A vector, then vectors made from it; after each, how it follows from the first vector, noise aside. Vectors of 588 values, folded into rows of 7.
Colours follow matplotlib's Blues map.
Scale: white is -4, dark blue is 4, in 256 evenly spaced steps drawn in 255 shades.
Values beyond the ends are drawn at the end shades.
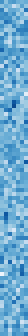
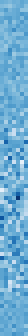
wrapped around, partly zeroed.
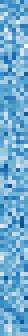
wrapped around.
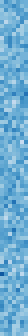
negated, shrunk.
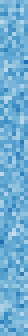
reversed, negated, shrunk.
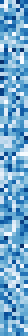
wrapped around, negated, scaled up.
